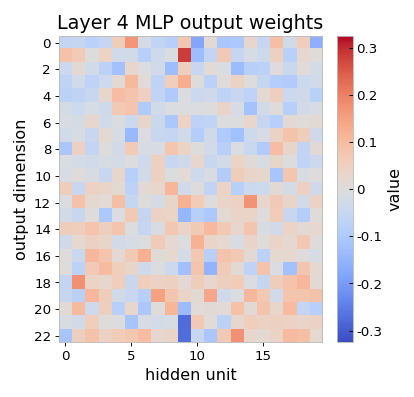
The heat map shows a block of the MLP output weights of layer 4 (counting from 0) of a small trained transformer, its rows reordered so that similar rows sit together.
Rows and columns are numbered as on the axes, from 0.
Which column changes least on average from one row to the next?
7
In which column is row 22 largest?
13
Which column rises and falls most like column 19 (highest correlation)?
2
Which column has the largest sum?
16
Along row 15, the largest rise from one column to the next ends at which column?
10
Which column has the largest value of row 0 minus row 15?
5
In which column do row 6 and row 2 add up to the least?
8
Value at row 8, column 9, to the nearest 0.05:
0.05
